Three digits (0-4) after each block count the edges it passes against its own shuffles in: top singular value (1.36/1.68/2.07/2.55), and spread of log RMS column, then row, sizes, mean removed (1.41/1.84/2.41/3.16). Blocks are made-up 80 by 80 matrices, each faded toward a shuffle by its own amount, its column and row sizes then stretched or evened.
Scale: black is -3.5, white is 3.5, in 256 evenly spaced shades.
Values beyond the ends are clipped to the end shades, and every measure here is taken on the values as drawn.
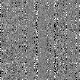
0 4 1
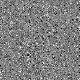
1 2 0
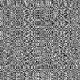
4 3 0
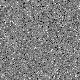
1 0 0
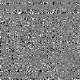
2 2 4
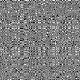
4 0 3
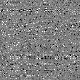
3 0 2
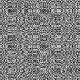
4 1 3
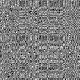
4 1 0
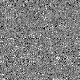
2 0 2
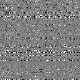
3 1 4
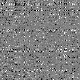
3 2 3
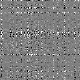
2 4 4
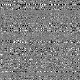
3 2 4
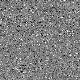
0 0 1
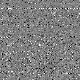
1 1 2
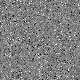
0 0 0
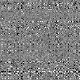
3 2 4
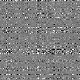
3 2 4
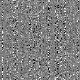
1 4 0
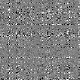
2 3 4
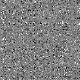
1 3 2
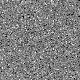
1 0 0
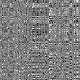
4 3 0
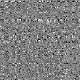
3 1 3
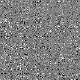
0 3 3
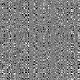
4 4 2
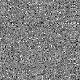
2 0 1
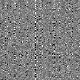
3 3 1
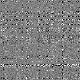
3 3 4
